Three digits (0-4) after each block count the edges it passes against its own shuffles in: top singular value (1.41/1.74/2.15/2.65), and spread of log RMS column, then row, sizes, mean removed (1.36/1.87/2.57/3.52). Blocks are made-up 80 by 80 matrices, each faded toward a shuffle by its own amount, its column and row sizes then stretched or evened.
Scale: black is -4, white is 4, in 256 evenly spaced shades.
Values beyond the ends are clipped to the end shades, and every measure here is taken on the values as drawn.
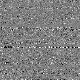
1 0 3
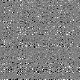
1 2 3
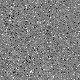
0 1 0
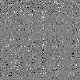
1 2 2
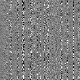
3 4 0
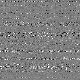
1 0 4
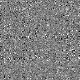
1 2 2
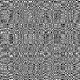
4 1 3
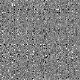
1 3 2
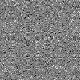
3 0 0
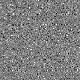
2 0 1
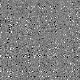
0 2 2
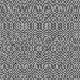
4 1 1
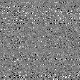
1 1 3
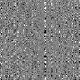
3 3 1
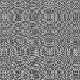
4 1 3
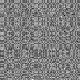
4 0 2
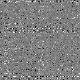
1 2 3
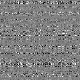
3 0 4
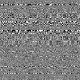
3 0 4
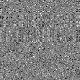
3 0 1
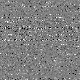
1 0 3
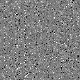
1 2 0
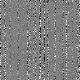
1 4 0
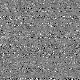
0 0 3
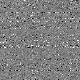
2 1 3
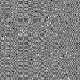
4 0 0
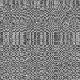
4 2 2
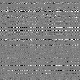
4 0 4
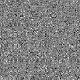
3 0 2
